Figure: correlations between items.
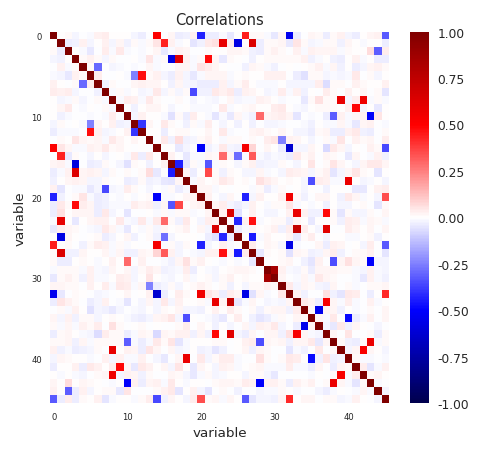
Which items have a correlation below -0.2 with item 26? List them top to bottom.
20, 32, 45
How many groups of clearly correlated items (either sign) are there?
15
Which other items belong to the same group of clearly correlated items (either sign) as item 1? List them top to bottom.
15, 23, 25, 27
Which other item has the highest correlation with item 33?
24
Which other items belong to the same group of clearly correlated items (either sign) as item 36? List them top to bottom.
34
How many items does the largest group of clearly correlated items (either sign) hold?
6
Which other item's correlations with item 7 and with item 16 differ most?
3
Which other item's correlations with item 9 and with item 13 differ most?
41
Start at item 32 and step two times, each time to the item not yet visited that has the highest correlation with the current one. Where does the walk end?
45
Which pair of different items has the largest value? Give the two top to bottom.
29, 30
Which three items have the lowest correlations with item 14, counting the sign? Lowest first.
32, 20, 45
